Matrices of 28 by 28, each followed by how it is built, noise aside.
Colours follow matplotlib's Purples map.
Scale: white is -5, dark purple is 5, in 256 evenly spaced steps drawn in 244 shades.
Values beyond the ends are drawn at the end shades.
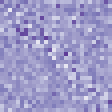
banded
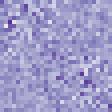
block diagonal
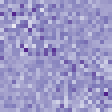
block diagonal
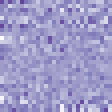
low rank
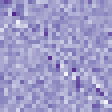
banded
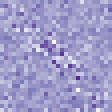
banded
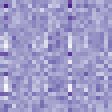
low rank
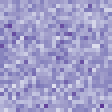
repeating columns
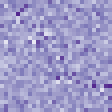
block diagonal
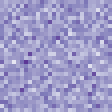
repeating columns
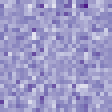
low rank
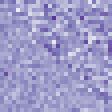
upper triangular
